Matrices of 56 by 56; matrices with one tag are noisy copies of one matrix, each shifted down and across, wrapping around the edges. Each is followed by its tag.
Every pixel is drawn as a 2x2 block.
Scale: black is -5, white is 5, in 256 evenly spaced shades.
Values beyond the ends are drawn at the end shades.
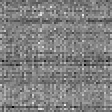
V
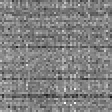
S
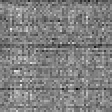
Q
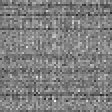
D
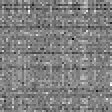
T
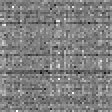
S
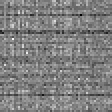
S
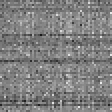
V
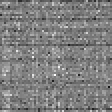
T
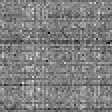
Q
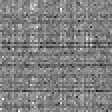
T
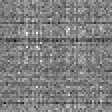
S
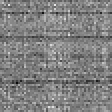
Q
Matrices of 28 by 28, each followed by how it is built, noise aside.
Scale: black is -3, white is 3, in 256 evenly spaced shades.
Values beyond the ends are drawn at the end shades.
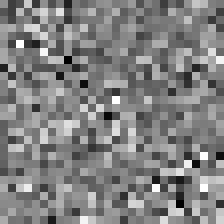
block diagonal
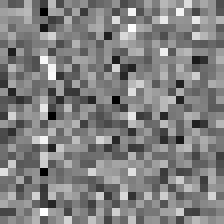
uneven columns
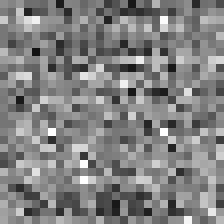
blocks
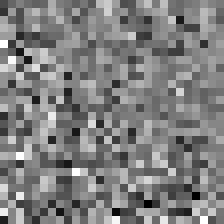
lower triangular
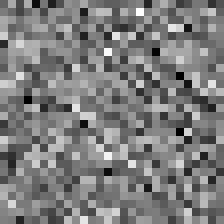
Toeplitz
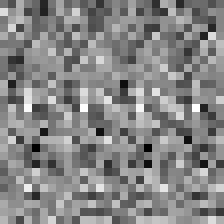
repeating columns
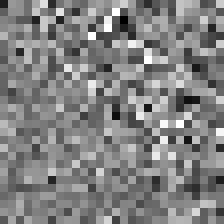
upper triangular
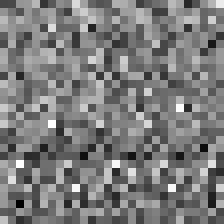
repeating columns
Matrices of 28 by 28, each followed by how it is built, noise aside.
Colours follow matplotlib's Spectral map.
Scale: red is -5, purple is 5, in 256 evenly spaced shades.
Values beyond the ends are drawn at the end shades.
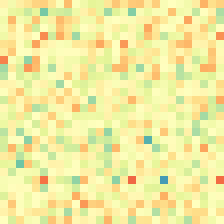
repeating columns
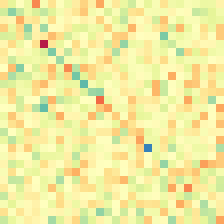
diagonal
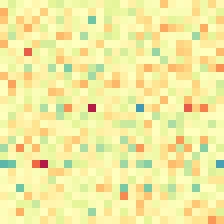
uneven rows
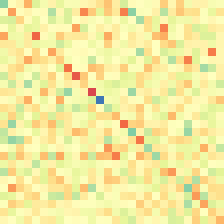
diagonal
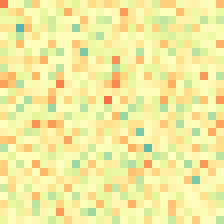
repeating columns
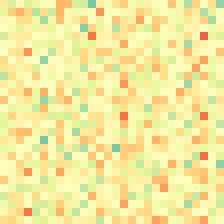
repeating rows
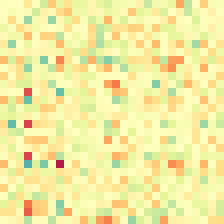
low rank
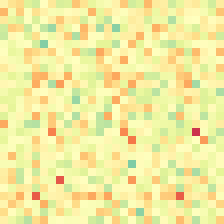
repeating columns
